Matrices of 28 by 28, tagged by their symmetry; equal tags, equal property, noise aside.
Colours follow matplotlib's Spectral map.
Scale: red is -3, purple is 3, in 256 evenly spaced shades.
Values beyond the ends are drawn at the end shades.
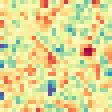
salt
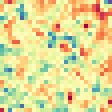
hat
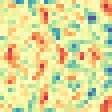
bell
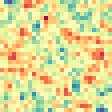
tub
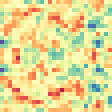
bell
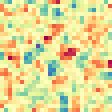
salt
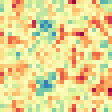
bell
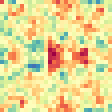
bell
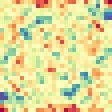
tub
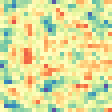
bell
